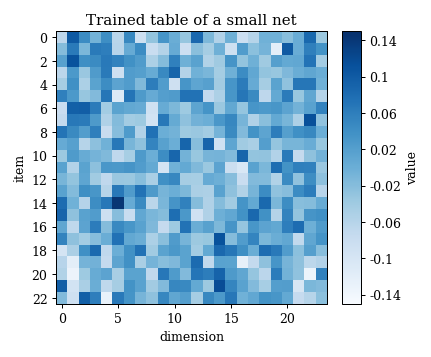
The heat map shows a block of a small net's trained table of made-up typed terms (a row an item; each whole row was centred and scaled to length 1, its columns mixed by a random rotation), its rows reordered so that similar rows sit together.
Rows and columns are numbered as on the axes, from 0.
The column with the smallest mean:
8
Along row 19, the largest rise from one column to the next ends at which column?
2
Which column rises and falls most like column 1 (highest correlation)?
22
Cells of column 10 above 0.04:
6
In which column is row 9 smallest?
14
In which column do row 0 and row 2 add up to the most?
1
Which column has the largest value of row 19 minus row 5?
5
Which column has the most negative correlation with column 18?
12
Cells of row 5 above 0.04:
8
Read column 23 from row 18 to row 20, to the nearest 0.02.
-0.02 -0.06 0.06
